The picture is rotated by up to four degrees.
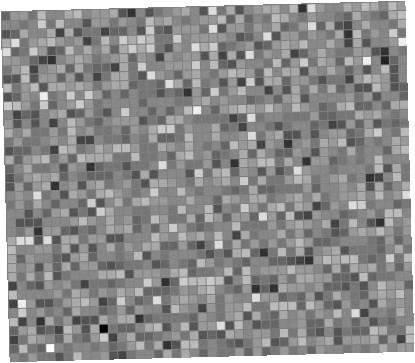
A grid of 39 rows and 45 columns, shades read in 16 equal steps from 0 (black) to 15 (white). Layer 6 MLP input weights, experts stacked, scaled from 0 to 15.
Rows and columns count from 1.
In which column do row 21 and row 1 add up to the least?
15
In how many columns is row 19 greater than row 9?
15
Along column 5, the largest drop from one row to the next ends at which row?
39
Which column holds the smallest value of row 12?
2
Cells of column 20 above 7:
30
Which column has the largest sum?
20
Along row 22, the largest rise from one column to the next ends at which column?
10
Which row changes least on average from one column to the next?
11
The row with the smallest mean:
36
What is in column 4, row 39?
7
